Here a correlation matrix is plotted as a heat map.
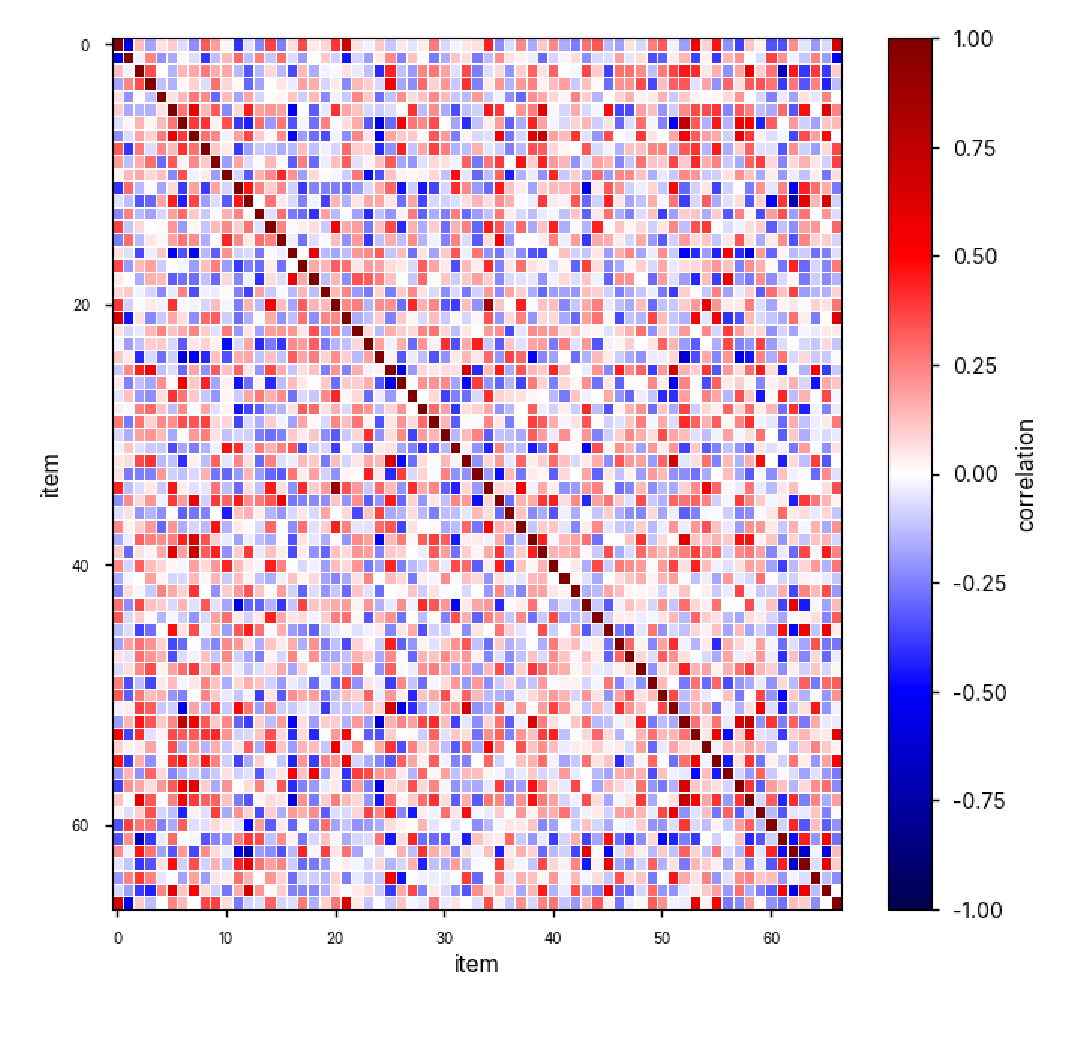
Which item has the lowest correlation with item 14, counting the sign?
26
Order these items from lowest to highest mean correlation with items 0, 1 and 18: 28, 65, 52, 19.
65, 52, 19, 28
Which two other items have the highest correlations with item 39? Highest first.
7, 5
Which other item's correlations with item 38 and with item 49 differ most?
52
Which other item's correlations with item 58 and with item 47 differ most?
16
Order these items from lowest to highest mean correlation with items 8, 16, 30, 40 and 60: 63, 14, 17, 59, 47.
63, 14, 17, 59, 47
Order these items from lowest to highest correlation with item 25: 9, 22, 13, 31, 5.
13, 5, 31, 22, 9
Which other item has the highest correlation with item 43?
62
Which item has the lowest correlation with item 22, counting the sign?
36
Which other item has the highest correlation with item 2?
58
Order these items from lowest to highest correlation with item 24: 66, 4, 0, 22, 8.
8, 4, 22, 66, 0
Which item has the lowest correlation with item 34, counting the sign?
31
